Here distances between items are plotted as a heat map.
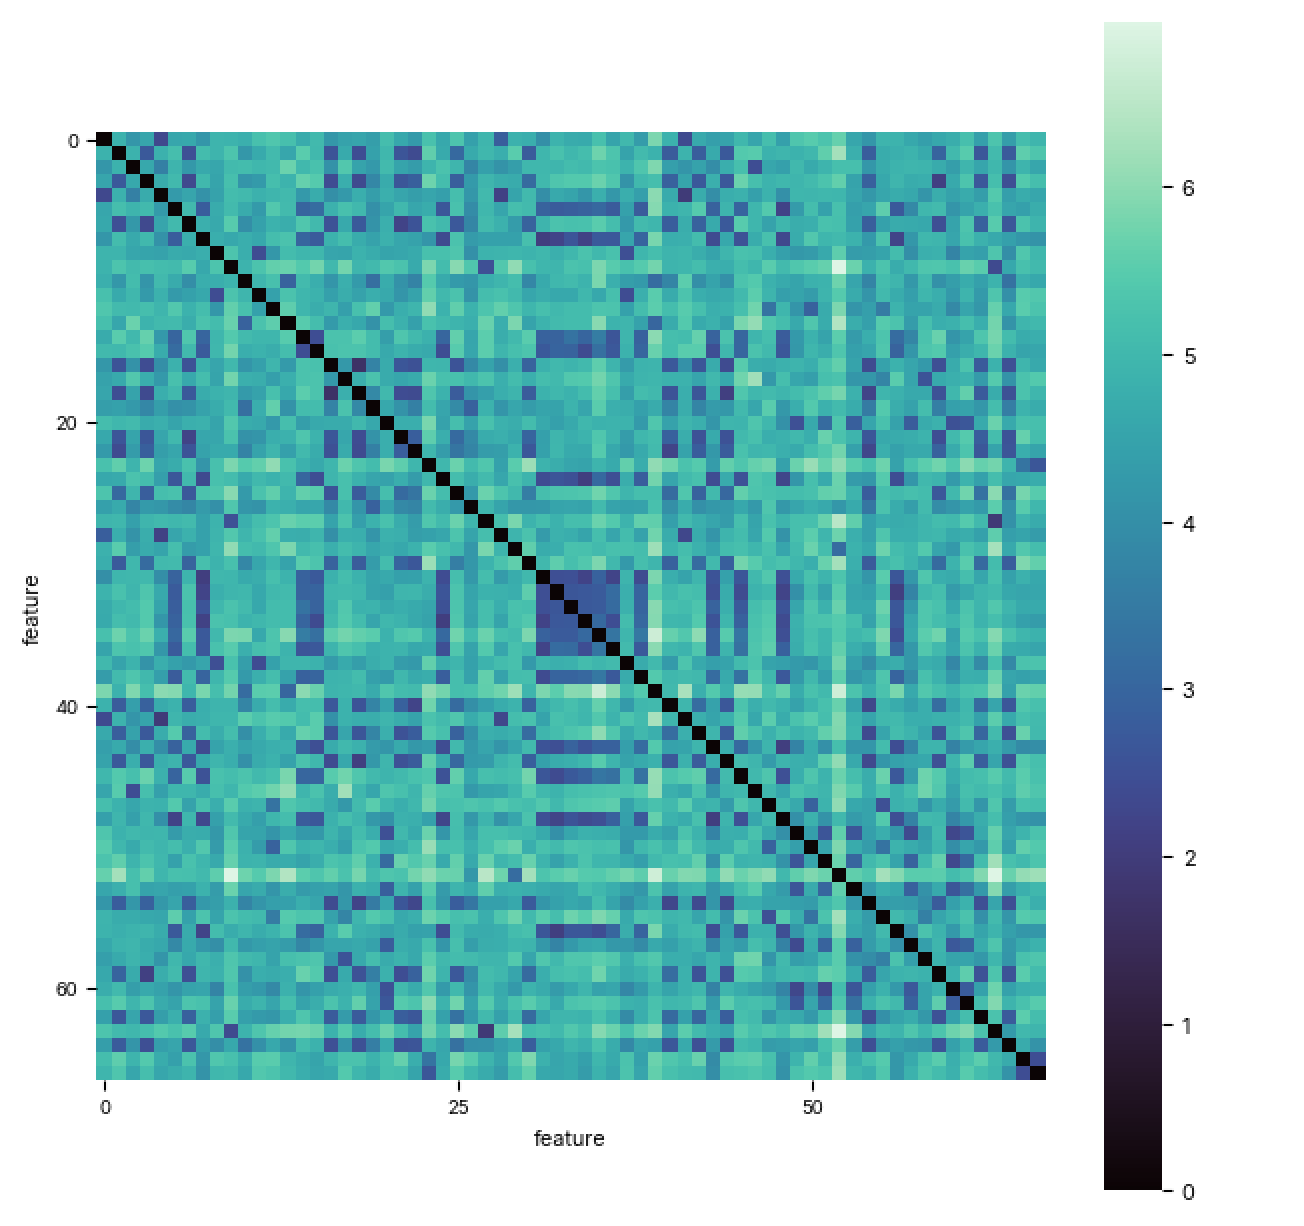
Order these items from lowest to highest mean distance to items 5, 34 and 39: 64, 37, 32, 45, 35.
32, 45, 35, 64, 37
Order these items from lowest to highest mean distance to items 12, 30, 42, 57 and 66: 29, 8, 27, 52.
8, 27, 29, 52
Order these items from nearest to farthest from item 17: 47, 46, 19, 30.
47, 30, 19, 46
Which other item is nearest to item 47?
55
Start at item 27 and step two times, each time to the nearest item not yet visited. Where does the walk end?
9
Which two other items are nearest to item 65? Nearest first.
66, 23
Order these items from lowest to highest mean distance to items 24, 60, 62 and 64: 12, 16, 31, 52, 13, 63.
16, 31, 12, 13, 63, 52
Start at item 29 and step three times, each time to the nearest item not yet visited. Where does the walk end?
19
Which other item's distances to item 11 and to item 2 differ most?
46
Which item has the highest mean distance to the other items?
52
